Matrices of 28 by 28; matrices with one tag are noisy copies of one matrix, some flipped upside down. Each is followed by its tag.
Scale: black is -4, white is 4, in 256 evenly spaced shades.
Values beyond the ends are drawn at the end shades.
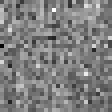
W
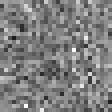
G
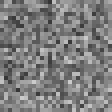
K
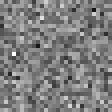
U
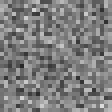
K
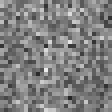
W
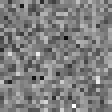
U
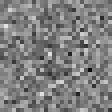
G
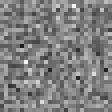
K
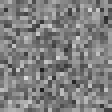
G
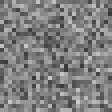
G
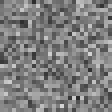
G
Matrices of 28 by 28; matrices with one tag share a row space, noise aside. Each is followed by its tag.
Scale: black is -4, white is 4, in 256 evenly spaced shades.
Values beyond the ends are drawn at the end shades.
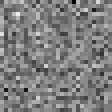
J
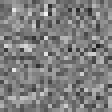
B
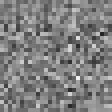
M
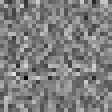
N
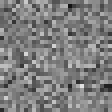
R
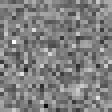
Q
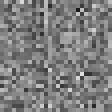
B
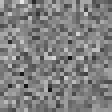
N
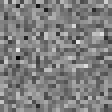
J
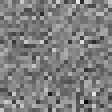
B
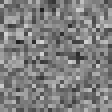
Q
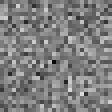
R
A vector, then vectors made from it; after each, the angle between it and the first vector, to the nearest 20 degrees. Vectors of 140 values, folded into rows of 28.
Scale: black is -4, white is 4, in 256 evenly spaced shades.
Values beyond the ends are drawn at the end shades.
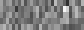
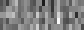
100 degrees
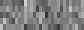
100 degrees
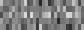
80 degrees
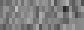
160 degrees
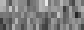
120 degrees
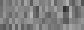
160 degrees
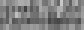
100 degrees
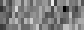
140 degrees
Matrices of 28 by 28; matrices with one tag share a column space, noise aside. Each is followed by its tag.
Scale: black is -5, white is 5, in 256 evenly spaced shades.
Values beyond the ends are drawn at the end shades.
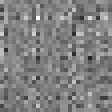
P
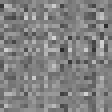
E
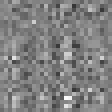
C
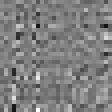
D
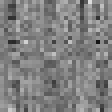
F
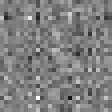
P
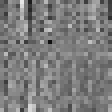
F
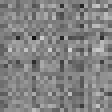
E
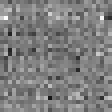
P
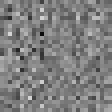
P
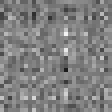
P
